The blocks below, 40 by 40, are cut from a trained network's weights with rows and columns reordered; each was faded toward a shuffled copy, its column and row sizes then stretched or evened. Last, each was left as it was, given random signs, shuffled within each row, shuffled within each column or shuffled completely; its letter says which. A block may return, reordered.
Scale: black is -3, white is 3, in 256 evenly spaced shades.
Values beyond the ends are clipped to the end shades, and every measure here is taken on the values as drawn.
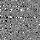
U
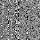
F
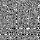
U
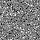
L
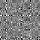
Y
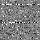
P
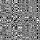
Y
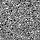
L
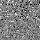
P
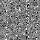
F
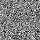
P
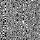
F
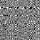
Y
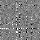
U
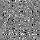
U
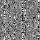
F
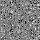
F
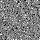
L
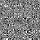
Y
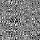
Y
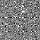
Y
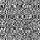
Y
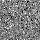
L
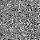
U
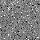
L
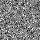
L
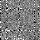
U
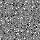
L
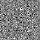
U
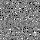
P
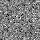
L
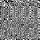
Y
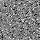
L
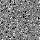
F
